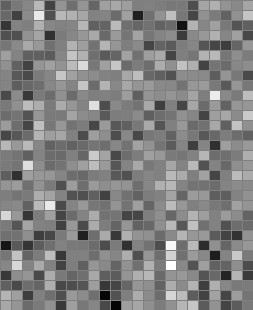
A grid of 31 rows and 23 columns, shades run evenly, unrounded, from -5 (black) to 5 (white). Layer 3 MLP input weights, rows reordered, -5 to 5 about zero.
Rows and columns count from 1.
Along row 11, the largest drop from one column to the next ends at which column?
10
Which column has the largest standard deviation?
16
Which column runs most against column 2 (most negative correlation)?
6
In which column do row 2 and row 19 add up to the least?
13
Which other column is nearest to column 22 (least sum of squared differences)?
14
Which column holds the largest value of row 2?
4
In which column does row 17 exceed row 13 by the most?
3
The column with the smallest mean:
21
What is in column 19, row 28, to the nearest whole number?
-2
